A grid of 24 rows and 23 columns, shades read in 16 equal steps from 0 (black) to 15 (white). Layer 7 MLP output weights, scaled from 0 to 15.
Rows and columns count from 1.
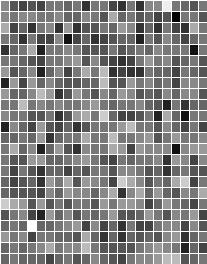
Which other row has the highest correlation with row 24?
1
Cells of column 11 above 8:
1
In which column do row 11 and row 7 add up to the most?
12
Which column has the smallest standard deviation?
11
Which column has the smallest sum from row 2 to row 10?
20
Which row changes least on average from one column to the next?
24
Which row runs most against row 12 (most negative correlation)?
7
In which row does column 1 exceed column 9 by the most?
3
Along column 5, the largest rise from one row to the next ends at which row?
15
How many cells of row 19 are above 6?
15
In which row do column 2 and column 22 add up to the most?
14
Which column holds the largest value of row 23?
10
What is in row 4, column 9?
4
